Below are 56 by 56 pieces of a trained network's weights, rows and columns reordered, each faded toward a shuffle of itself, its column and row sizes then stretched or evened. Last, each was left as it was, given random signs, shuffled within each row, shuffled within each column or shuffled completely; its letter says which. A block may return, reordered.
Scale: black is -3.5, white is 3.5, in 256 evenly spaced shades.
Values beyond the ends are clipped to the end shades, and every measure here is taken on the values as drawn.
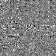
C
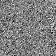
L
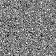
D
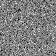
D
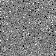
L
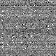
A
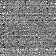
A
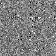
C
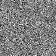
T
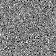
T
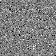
T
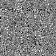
C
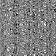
A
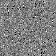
L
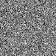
C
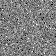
D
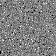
D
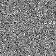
C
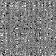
A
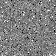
D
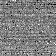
T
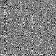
A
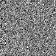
L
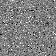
T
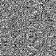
A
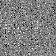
C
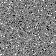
D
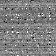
A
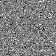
T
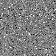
T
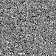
T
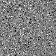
L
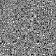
A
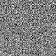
A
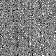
L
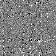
C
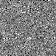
T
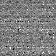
A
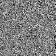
C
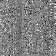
L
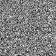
C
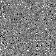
C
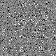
A
